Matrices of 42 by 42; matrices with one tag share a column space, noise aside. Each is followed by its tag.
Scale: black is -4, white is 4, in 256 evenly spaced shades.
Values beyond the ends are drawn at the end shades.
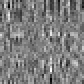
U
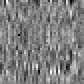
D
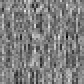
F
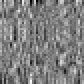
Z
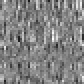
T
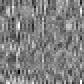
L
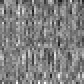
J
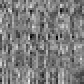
F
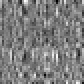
J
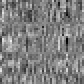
U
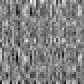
J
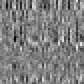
T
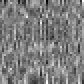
Z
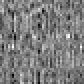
F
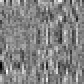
D
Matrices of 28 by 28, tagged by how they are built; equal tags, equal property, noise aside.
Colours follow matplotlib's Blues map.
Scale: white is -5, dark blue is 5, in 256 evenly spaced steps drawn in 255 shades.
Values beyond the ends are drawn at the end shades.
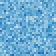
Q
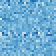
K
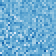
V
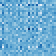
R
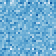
K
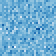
K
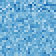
K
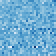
K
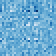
R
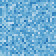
Q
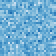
R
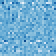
K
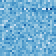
K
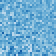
V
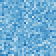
Q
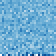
K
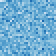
Q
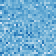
V
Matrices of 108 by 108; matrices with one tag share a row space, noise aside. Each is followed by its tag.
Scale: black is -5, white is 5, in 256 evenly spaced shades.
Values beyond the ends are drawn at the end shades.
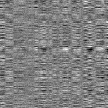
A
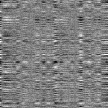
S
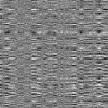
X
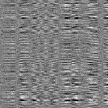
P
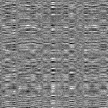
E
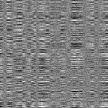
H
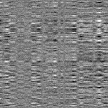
X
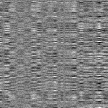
X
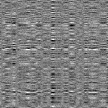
E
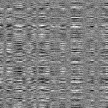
H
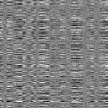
H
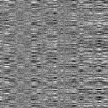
X
